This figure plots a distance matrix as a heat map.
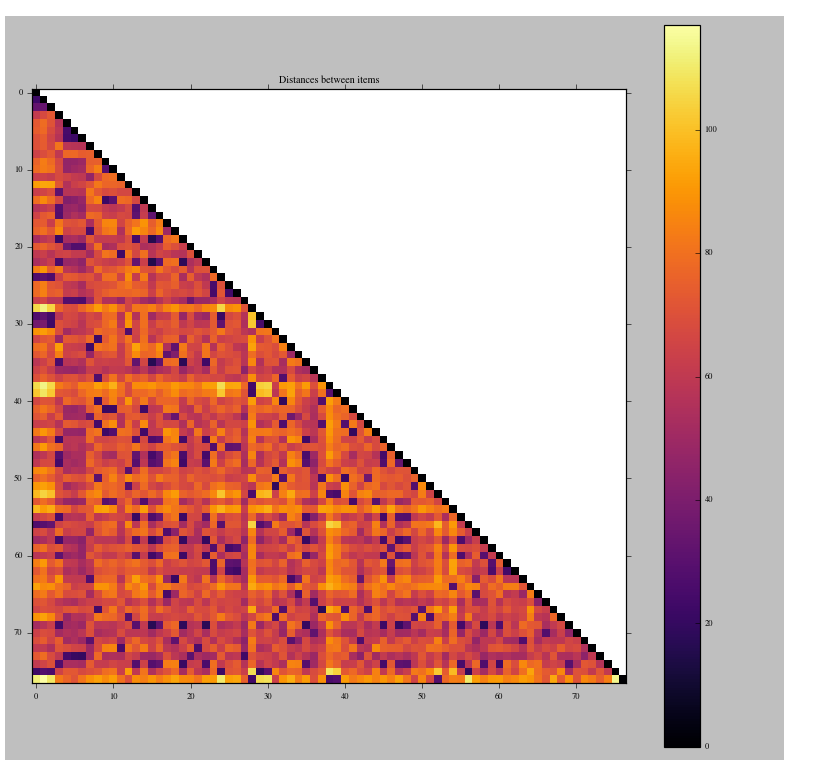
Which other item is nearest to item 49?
31
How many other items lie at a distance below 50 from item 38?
4
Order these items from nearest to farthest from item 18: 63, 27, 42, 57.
63, 42, 57, 27
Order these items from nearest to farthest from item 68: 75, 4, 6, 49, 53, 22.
49, 4, 6, 22, 53, 75
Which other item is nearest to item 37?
67
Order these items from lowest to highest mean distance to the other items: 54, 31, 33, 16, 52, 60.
60, 16, 31, 33, 52, 54
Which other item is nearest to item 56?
75
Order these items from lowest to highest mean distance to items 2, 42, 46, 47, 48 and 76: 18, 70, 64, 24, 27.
27, 70, 24, 18, 64
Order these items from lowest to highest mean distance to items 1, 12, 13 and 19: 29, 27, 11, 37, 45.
45, 29, 27, 11, 37
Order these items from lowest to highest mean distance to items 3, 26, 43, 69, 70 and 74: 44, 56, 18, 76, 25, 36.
36, 25, 56, 44, 18, 76
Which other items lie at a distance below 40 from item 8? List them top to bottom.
32, 37, 40, 43, 50, 67
